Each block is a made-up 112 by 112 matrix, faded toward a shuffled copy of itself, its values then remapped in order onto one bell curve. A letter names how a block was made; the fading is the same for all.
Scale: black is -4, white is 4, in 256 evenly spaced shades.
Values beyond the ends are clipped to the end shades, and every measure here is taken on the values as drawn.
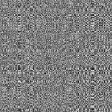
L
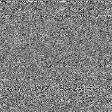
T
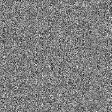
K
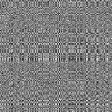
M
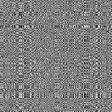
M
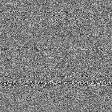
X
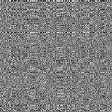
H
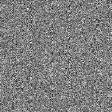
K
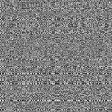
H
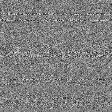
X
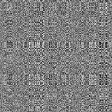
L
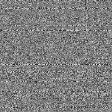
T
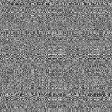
H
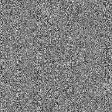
K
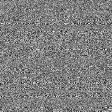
X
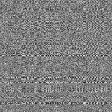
H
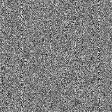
K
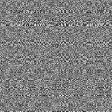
H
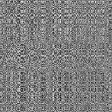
L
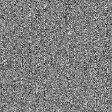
K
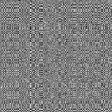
M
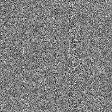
K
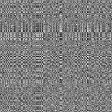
M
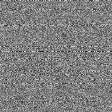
X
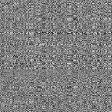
H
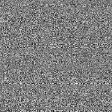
T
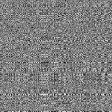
H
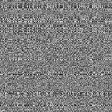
H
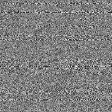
T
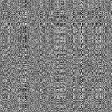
L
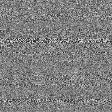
X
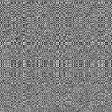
M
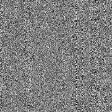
K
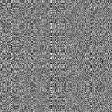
L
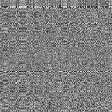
H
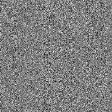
K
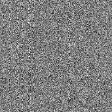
K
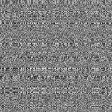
H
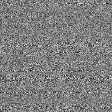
X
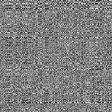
H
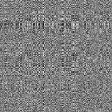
L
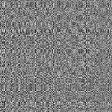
L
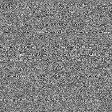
X
